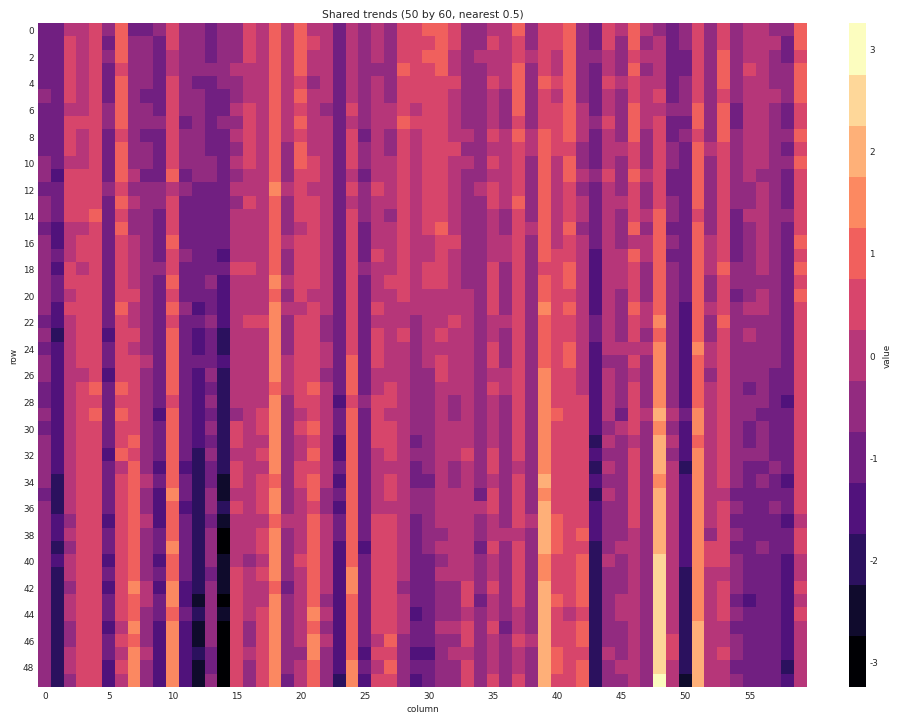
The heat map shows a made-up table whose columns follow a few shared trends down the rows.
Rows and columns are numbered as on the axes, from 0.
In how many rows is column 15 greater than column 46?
10
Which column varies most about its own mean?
48
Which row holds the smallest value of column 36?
45
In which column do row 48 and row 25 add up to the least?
14
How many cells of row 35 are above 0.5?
8
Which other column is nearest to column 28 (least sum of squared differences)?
31
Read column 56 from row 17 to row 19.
0 0 -0.5
